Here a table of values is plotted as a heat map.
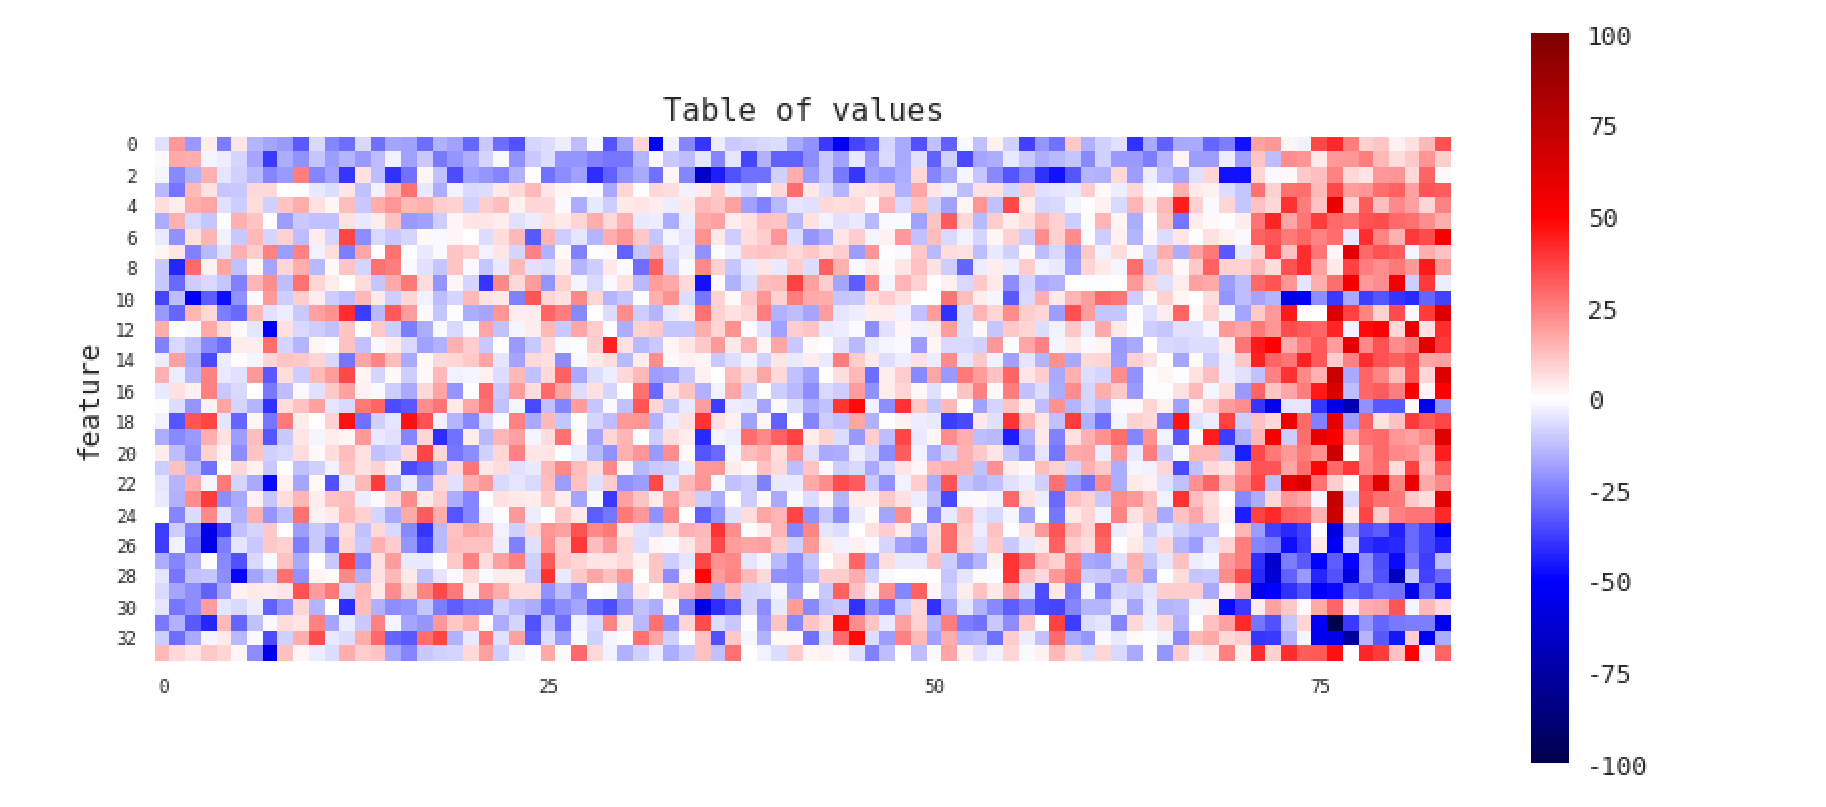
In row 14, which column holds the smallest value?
3
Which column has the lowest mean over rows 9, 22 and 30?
35
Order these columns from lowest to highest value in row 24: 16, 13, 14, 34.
14, 34, 13, 16
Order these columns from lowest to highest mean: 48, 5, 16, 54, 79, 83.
5, 16, 54, 48, 79, 83
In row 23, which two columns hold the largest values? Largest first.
76, 83
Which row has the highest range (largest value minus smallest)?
31
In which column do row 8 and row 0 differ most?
32
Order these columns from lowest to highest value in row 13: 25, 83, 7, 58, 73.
58, 25, 73, 7, 83
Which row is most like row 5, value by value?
21
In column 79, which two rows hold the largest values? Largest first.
22, 12
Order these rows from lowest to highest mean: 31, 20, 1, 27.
1, 31, 27, 20
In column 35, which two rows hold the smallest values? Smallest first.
2, 30
